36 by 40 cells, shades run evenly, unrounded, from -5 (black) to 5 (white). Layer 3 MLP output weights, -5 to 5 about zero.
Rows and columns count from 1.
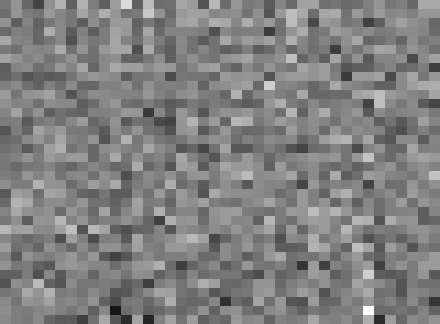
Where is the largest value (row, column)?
35, 34
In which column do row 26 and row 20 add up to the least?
12
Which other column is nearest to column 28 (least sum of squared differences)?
17
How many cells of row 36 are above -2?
36
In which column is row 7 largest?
27
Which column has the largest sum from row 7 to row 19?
11
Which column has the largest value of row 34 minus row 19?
16
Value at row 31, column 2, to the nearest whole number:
-1
